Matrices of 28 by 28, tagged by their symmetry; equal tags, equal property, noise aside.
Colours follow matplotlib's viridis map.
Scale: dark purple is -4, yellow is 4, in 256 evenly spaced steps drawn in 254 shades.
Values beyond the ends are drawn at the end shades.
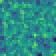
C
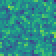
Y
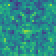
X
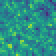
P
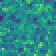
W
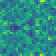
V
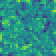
Y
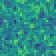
Y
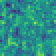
W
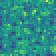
Y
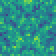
X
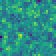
W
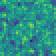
P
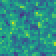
Y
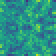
V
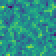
W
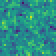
Y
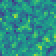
C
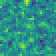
W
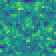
X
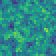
P
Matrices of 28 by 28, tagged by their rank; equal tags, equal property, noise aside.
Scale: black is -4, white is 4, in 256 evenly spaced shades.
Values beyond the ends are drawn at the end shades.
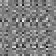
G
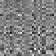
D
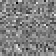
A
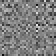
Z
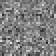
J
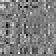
D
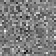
J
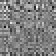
Z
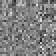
J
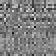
Z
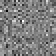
A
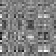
G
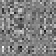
Z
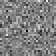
A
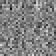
J
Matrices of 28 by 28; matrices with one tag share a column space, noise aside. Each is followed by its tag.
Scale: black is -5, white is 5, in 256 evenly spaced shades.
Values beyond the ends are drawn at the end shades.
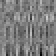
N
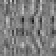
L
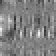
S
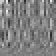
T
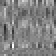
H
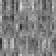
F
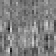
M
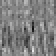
M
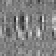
S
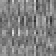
L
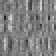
F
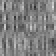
F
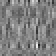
H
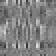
H
